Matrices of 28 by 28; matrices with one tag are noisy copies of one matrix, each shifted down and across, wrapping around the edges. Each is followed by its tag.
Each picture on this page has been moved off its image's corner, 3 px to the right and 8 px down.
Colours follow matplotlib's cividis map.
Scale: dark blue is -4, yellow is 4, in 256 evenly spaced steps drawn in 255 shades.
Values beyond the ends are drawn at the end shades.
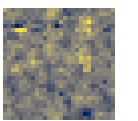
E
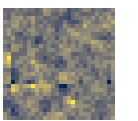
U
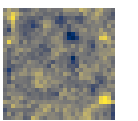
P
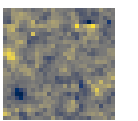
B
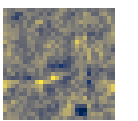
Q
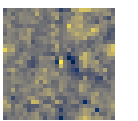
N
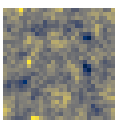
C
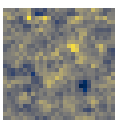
B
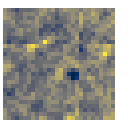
Q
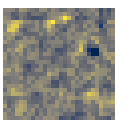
Q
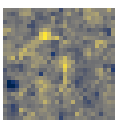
P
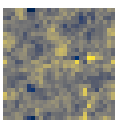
C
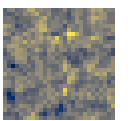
C
